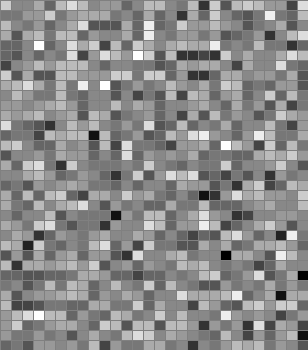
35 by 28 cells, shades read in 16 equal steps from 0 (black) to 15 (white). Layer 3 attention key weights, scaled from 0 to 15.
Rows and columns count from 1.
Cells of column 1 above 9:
16
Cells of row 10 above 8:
10
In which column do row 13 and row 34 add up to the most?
14
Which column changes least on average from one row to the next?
15
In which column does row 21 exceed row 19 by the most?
25
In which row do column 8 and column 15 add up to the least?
6
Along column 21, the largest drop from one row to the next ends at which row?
26
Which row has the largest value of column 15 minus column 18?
8
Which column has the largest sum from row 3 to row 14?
7
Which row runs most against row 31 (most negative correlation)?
32
